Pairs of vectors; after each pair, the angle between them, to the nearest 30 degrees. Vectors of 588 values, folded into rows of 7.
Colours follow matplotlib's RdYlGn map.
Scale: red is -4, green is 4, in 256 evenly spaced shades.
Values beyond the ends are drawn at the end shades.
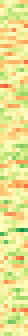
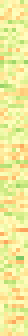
150 degrees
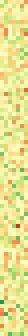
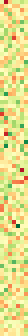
120 degrees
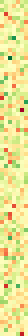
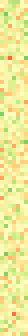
120 degrees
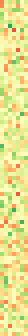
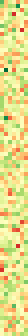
120 degrees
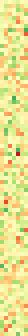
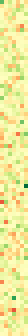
90 degrees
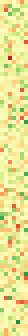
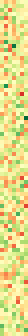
90 degrees
